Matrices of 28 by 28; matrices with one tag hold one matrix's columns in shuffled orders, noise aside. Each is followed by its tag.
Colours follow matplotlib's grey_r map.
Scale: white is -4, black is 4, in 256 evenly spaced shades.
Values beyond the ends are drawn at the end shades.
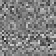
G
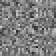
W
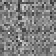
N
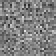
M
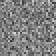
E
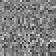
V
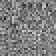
M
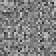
E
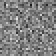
M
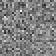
M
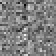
N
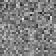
M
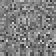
V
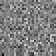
V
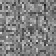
N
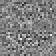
G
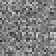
E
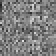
N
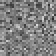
M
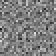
E
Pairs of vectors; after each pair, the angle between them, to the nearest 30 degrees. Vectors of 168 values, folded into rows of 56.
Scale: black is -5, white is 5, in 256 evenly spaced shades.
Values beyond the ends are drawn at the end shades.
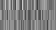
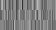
150 degrees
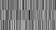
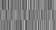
60 degrees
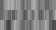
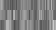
150 degrees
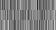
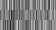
90 degrees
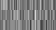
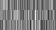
30 degrees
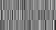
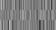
120 degrees
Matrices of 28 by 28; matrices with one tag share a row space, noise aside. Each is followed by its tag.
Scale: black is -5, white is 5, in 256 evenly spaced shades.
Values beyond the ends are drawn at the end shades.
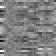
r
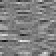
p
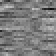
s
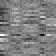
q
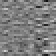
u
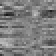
s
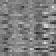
u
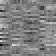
q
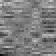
s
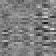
u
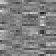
q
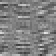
p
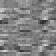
p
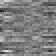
s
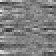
s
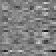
u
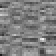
q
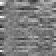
r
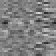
u
